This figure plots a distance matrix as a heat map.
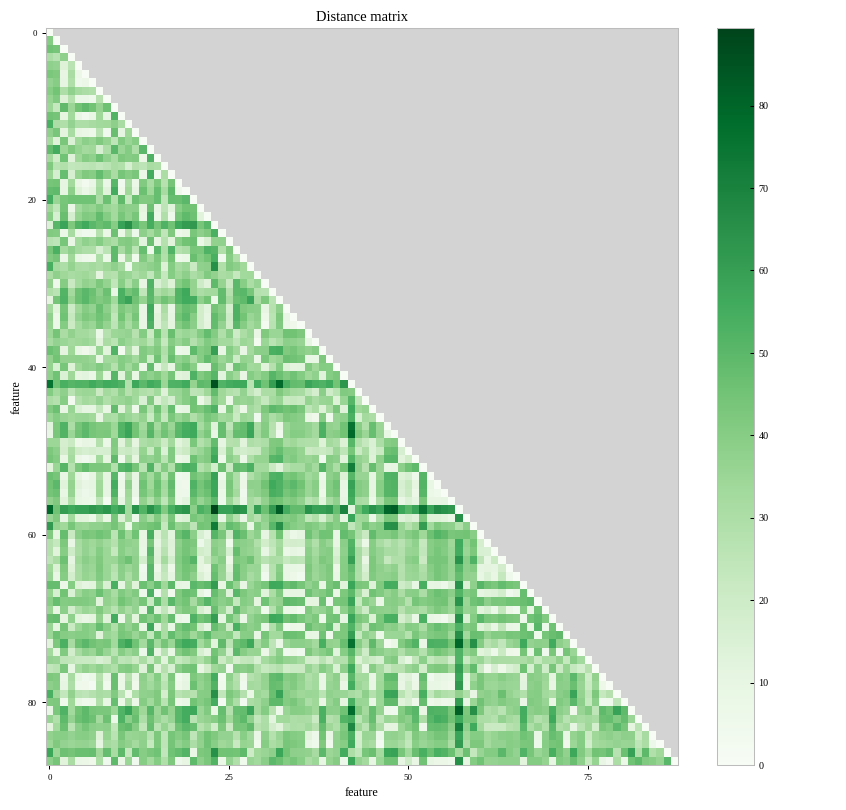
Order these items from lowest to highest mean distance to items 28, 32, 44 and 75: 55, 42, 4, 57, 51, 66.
4, 51, 55, 66, 42, 57
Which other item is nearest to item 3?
44
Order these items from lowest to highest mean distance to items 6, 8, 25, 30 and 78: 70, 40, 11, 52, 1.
70, 40, 1, 11, 52
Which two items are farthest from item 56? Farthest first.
57, 42
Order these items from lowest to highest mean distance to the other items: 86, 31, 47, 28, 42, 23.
28, 31, 47, 86, 23, 42
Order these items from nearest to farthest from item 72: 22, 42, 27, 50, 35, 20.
50, 20, 27, 35, 22, 42
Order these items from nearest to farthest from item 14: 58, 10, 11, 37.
37, 58, 10, 11
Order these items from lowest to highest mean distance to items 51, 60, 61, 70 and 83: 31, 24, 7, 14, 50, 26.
24, 50, 31, 7, 26, 14
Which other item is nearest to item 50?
75
